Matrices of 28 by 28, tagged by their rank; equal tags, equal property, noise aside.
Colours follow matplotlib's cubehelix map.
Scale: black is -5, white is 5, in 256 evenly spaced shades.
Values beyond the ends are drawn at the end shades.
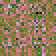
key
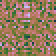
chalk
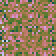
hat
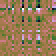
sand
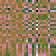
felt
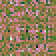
key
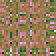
felt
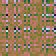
sand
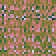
chalk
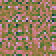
chalk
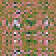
felt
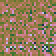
hat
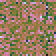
key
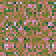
hat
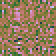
key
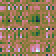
felt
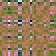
sand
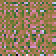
chalk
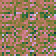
chalk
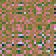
felt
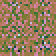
hat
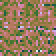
hat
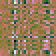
felt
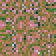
key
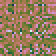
hat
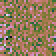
key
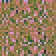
hat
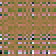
sand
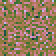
key
